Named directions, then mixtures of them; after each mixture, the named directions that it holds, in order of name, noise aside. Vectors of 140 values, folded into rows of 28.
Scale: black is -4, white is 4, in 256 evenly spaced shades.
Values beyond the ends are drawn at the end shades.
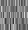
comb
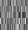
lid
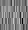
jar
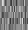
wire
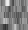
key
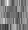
comb, key.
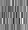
jar.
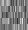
key, wire.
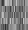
key, wire.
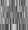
comb, key.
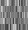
comb, key.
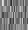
wire.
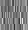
jar.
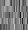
jar, key.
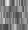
comb, key.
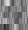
key.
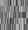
lid, wire.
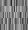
jar, wire.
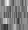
key.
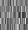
lid.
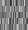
lid, wire.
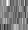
key, lid, wire.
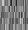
wire.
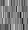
comb, jar, key.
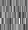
jar, lid.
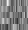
comb, key, wire.
